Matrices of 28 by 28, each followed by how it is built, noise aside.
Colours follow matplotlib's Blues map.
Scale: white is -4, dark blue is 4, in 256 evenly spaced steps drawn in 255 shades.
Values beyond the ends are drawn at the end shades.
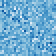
banded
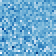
lower triangular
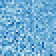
lower triangular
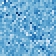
banded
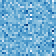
uneven columns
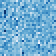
uneven columns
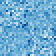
block diagonal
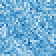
Toeplitz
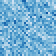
Toeplitz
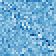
banded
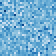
block diagonal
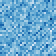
Hankel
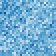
Hankel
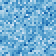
Hankel
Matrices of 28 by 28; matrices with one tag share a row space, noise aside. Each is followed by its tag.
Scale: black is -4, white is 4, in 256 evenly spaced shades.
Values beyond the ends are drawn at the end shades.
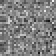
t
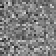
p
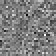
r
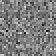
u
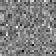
u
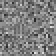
r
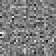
p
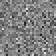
u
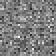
t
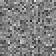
t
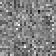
t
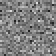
t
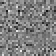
u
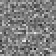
p
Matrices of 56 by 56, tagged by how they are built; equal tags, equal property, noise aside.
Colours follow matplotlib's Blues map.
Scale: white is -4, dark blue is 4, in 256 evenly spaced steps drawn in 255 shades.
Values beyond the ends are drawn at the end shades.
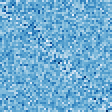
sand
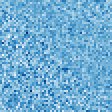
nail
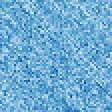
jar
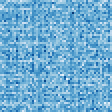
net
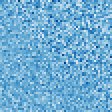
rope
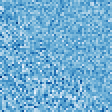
nail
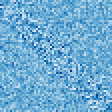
sand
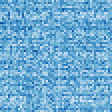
net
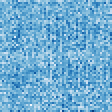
net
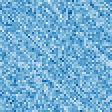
jar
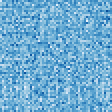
net
